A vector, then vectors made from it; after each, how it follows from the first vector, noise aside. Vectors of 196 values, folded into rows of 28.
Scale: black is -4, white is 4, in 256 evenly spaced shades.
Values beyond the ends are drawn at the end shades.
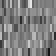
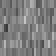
wrapped around, negated, shrunk.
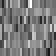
copied.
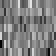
copied.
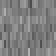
negated, shrunk.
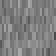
shrunk.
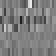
partly zeroed.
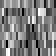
wrapped around, scaled up.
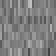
shrunk.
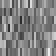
sign-scrambled.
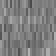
negated, shrunk.
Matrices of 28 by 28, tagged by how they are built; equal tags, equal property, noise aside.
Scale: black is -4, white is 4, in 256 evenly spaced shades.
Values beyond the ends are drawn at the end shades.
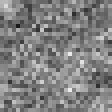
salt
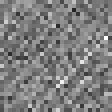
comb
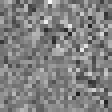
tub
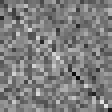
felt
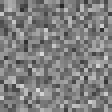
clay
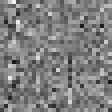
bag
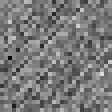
comb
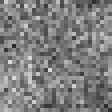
salt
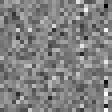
bag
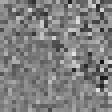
tub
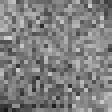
salt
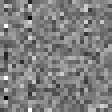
bag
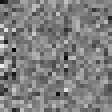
bag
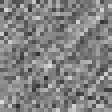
comb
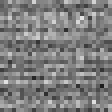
clay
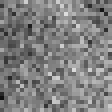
salt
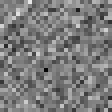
comb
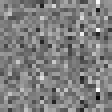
bag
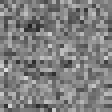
clay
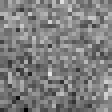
salt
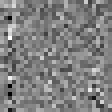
bag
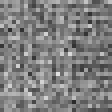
clay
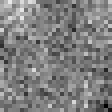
salt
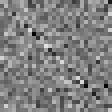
felt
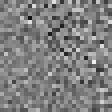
tub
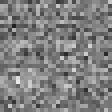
clay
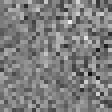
tub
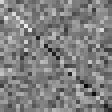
felt
